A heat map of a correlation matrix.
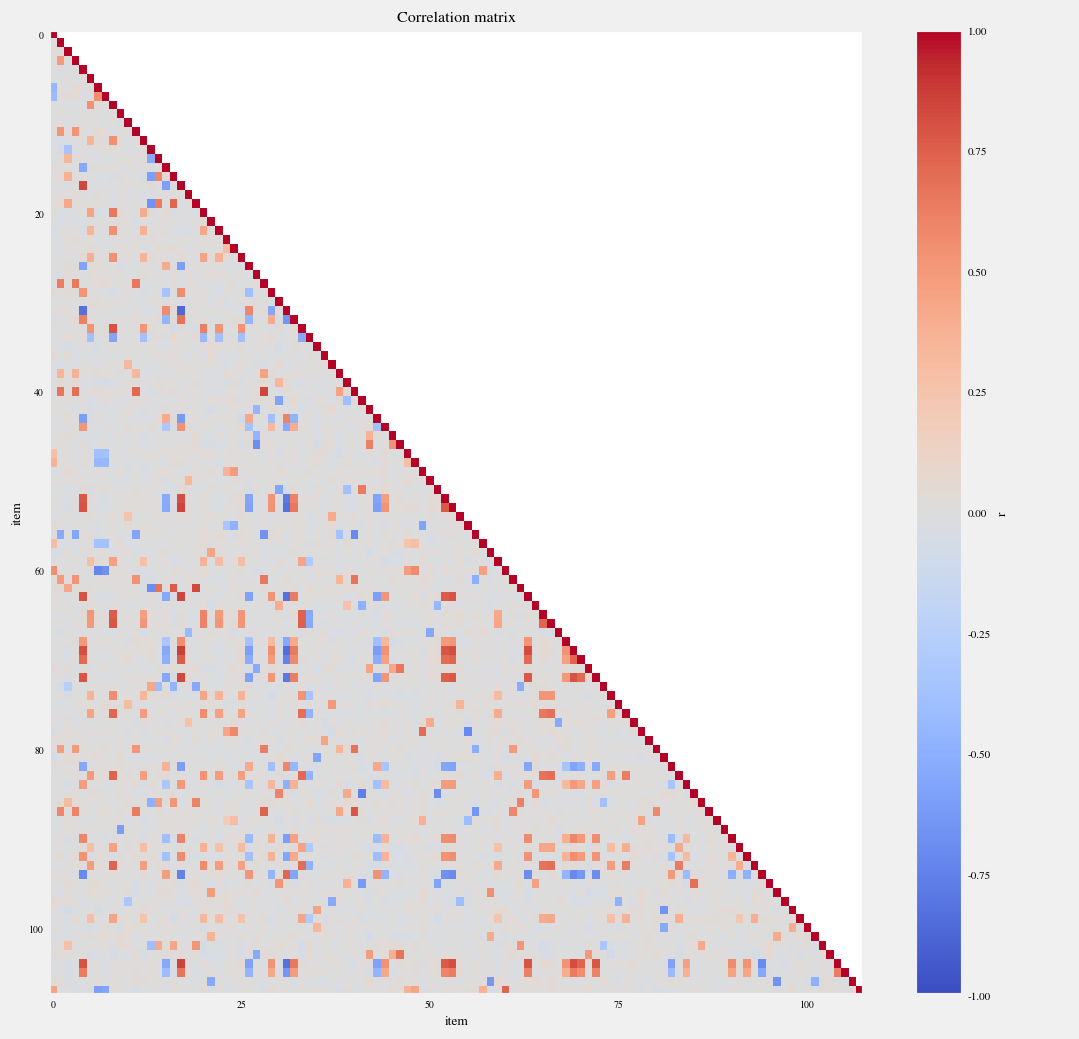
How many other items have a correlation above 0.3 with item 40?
8
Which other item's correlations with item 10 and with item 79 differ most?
36
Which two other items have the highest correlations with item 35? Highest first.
98, 100
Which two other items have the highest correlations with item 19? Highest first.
62, 16
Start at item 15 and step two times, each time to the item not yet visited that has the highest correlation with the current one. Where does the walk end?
94
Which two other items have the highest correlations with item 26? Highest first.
31, 94
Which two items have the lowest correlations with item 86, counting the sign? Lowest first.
13, 73
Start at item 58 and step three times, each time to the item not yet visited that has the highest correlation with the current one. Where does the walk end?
101
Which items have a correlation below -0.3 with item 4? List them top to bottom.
15, 26, 31, 43, 82, 94
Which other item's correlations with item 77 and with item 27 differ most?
46
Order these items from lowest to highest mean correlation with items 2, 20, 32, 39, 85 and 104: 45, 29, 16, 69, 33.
45, 16, 33, 29, 69
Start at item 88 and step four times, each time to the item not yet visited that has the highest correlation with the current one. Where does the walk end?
23
